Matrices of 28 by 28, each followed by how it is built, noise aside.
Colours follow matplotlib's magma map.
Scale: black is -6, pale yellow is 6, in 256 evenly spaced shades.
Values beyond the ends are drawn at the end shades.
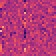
uneven columns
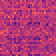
blocks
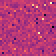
sparse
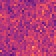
smooth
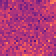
smooth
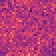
smooth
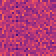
repeating rows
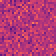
repeating rows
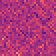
Toeplitz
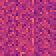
repeating rows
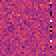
uneven columns
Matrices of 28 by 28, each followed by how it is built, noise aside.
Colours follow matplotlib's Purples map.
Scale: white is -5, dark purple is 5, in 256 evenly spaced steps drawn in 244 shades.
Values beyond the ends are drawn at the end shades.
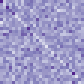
diagonal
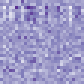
low rank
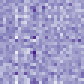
low rank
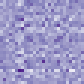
low rank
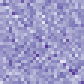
diagonal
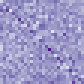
diagonal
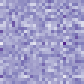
low rank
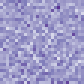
noise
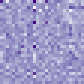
low rank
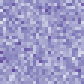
noise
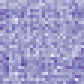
blocks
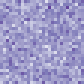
noise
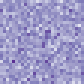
noise
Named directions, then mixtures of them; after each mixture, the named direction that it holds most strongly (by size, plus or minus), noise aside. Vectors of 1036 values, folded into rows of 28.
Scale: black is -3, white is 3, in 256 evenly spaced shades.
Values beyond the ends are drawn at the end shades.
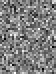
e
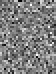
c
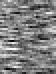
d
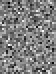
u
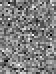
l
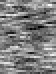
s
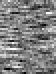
d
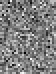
l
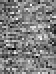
c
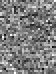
e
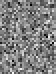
c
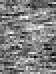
s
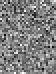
e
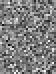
u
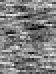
s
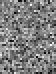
c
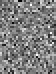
c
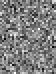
e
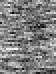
d
